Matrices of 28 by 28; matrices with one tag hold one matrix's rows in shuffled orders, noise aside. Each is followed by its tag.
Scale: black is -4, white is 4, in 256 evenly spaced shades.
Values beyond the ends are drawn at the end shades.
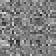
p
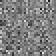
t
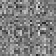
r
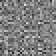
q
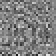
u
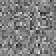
r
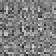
q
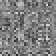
u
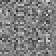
u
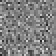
t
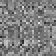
q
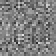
u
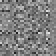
u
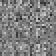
r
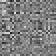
p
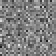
t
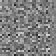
u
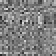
q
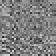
p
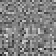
q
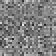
q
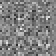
u
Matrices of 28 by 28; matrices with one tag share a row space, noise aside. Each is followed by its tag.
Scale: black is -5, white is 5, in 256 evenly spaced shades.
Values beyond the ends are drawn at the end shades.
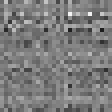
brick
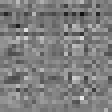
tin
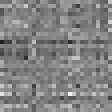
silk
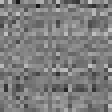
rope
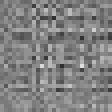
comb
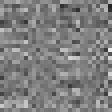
silk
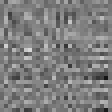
brick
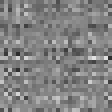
rope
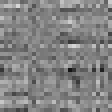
silk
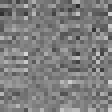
silk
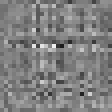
comb
